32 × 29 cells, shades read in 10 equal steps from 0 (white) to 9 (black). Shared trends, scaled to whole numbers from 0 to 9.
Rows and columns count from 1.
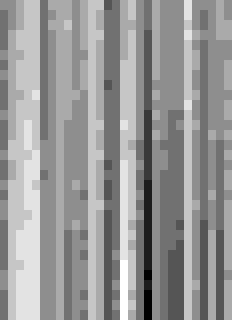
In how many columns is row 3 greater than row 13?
7
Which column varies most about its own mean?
19
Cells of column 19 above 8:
4
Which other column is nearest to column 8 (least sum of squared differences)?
13
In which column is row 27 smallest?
16
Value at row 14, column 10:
4
